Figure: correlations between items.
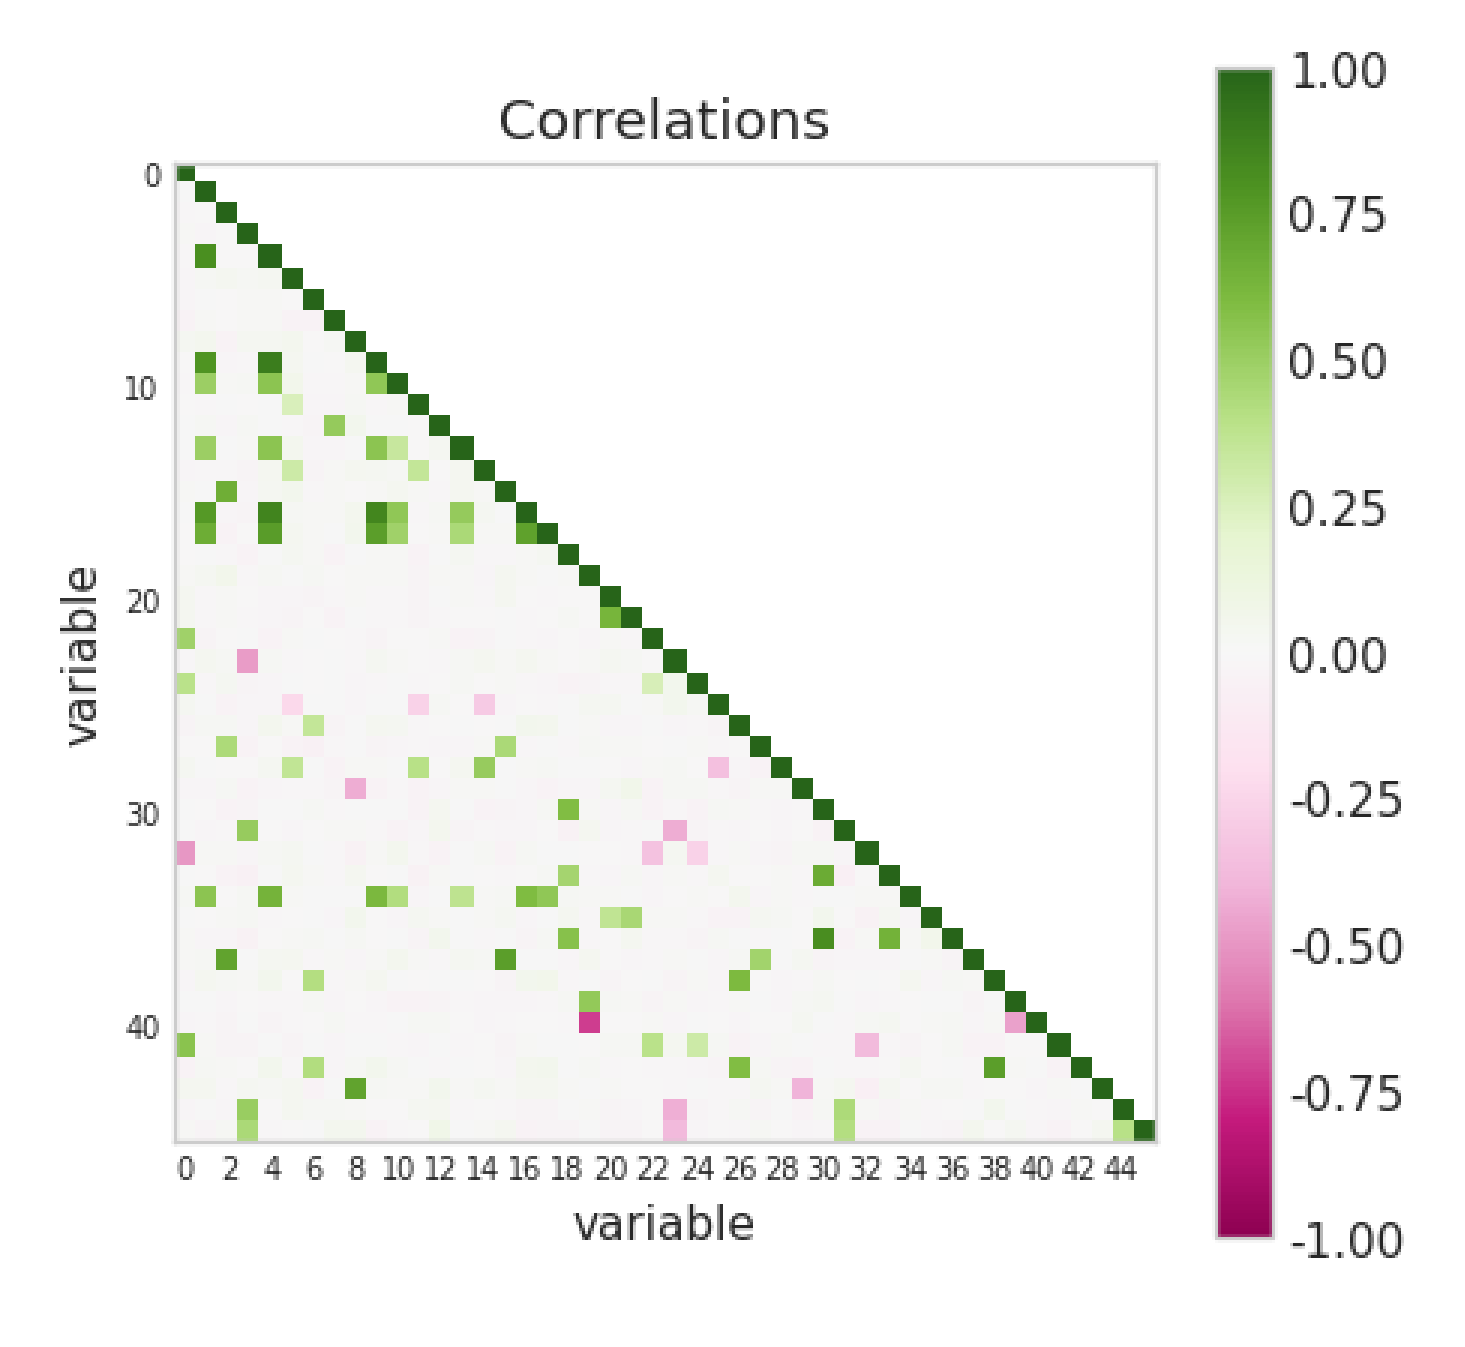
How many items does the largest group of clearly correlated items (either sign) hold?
8
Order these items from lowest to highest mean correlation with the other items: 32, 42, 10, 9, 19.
32, 19, 42, 10, 9
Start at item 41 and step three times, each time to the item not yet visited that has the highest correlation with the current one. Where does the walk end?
24
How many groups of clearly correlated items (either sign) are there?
11
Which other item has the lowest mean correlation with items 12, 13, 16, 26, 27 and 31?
23
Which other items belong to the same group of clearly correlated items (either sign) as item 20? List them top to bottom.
21, 35
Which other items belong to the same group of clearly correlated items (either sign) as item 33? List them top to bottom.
18, 30, 36
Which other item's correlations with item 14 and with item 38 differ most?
42
